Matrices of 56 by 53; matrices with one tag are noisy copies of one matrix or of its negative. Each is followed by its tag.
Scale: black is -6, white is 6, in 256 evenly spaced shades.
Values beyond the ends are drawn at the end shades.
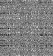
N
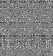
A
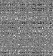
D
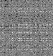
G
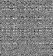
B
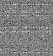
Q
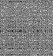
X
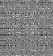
N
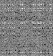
D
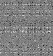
Q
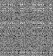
D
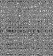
X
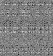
Q
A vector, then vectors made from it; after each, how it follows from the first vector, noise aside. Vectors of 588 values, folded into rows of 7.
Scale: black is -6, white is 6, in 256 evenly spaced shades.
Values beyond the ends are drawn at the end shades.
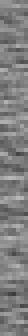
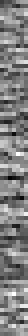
negated, scaled up.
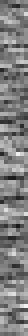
negated, scaled up.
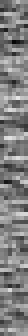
reversed, scaled up.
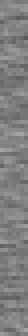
wrapped around, negated, shrunk.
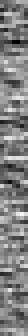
reversed, scaled up.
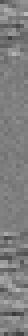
wrapped around, negated, partly zeroed.
